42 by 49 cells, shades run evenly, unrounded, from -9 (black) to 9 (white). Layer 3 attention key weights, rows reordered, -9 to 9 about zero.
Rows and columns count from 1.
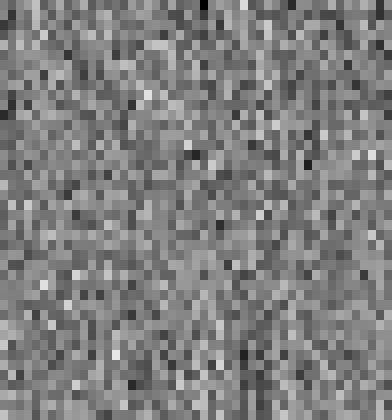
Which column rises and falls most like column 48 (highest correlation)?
26
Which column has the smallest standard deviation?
20
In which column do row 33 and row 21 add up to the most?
7
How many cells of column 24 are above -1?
30
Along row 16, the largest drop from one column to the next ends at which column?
48
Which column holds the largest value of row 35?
1
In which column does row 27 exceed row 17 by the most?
39
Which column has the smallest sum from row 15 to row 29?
17
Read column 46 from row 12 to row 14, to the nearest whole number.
5 2 -1
